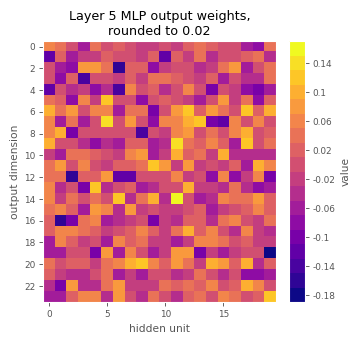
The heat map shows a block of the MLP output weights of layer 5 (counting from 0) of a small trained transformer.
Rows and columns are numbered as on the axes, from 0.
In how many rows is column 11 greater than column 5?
11
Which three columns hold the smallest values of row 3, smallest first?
3, 1, 15
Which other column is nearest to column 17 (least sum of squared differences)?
14
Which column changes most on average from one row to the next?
6
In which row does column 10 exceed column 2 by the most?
12
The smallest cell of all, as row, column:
19, 19
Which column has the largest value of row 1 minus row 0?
18
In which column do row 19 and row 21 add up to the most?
5
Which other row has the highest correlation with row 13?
0
